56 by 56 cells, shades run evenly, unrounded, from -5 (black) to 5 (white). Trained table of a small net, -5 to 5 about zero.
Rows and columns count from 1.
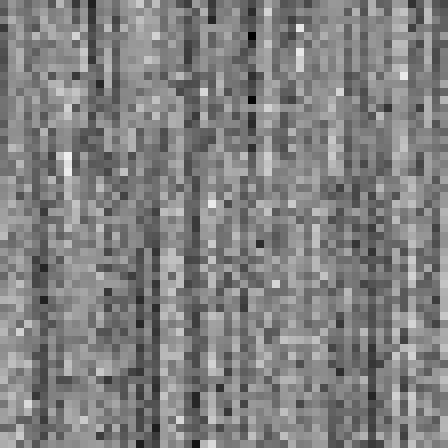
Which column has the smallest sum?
25
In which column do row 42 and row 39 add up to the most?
3
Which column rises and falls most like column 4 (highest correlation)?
52
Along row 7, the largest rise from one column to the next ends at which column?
38
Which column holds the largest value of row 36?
35
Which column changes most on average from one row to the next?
13
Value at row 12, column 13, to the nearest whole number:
-2
